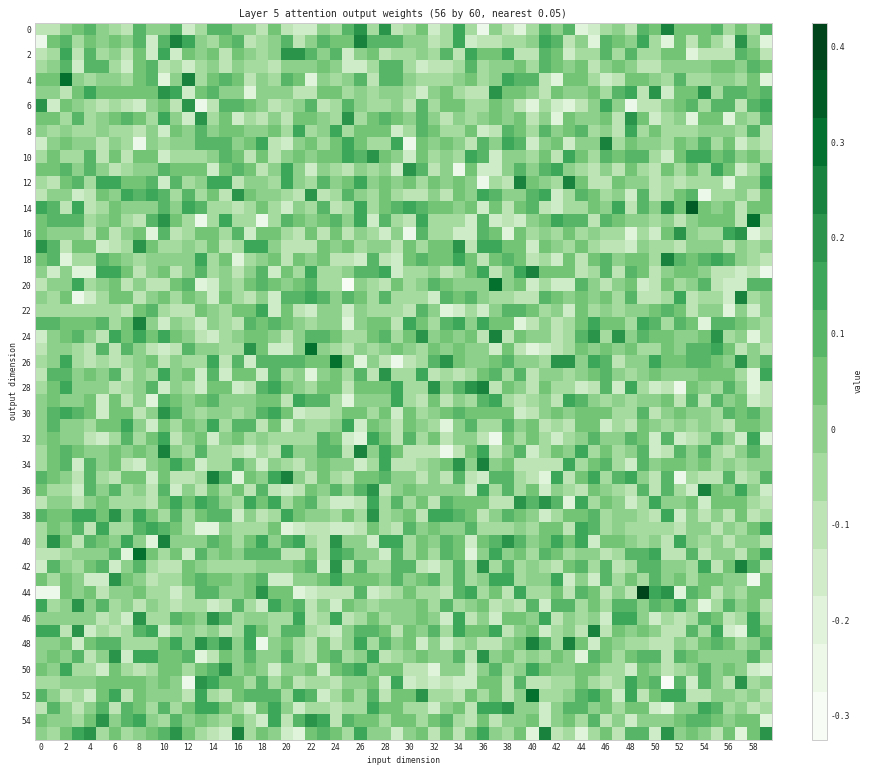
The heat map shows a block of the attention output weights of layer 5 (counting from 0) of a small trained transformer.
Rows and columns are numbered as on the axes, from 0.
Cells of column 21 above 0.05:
11
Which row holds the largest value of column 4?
55
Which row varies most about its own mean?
44
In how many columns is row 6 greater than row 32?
26
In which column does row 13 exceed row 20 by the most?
25
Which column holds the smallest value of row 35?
52
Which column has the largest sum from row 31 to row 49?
34
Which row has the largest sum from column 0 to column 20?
38
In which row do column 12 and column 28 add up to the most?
4
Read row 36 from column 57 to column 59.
0.15 0 -0.15
